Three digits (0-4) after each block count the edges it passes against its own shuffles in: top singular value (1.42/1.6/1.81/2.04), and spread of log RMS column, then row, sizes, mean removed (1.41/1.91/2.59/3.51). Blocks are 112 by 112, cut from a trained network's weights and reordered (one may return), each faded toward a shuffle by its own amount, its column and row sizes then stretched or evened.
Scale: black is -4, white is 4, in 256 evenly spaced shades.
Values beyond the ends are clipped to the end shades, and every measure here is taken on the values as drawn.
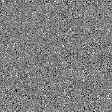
1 2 2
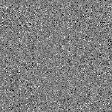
0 3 2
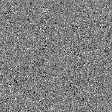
0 2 1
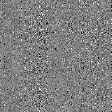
2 4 1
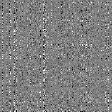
1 4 2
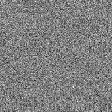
4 0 0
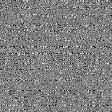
4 0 4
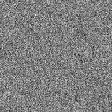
2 0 0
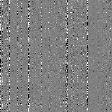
3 4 1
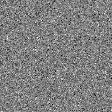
1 1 1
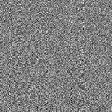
4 2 0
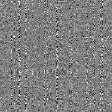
4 4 1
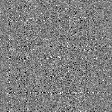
1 2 2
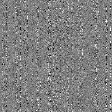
1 4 0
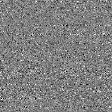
0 1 3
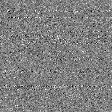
0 0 3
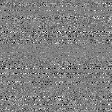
2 1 4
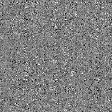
0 2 2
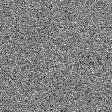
3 0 1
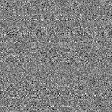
4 0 3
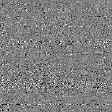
1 2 4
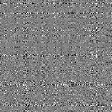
4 3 4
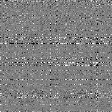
3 2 4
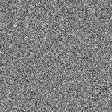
4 0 0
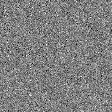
1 1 0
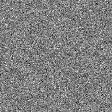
1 1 0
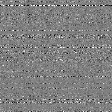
3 0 4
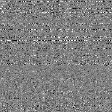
1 0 4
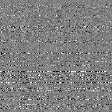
2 1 4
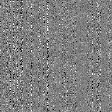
0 4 0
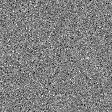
0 0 0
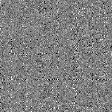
1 3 2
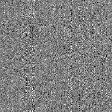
3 3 0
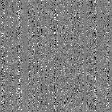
0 4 1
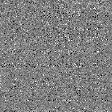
0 2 3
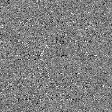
1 1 2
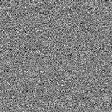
4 0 2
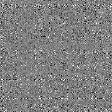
0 3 3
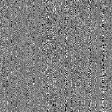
3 4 0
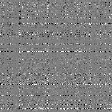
2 3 4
